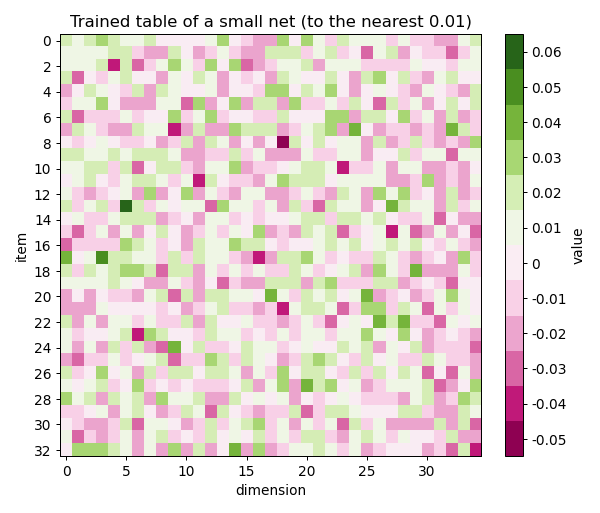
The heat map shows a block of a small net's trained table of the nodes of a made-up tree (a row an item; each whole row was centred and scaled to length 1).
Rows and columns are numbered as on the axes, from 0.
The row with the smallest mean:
15
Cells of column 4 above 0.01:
9
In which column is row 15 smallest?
27
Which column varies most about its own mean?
18
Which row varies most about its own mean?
7
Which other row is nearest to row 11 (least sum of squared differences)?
14
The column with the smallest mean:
31
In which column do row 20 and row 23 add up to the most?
25
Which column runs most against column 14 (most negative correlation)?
26
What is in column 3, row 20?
0
